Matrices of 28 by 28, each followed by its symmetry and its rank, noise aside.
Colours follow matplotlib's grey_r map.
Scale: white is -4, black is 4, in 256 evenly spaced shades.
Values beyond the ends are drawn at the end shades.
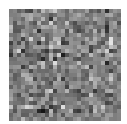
antisymmetric, rank eight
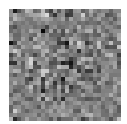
no symmetry, rank six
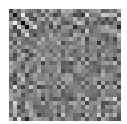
symmetric, rank four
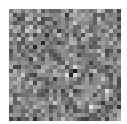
symmetric, rank eight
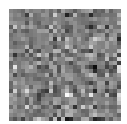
antisymmetric, rank four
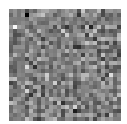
antisymmetric, rank eight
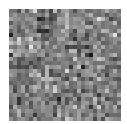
antisymmetric, rank eight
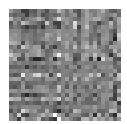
no symmetry, rank six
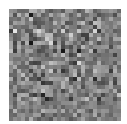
no symmetry, rank six
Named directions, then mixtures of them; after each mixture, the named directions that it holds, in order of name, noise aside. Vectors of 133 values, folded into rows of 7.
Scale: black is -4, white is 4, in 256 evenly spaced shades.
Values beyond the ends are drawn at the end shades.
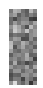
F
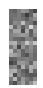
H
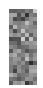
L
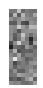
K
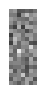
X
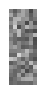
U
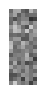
F.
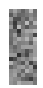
U.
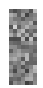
L, U.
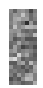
K, U.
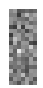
X.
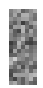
H, K.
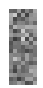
K, L.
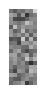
L.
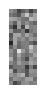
F, X.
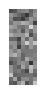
H, L.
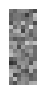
H.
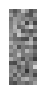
H, U.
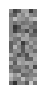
F.
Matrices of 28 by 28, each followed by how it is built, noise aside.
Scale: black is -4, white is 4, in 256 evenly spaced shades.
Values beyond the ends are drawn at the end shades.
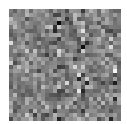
uneven columns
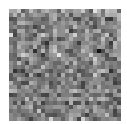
repeating columns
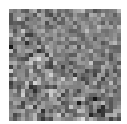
lower triangular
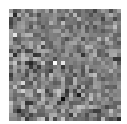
lower triangular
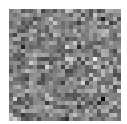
blocks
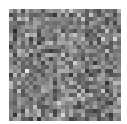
blocks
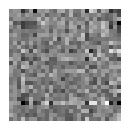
low rank
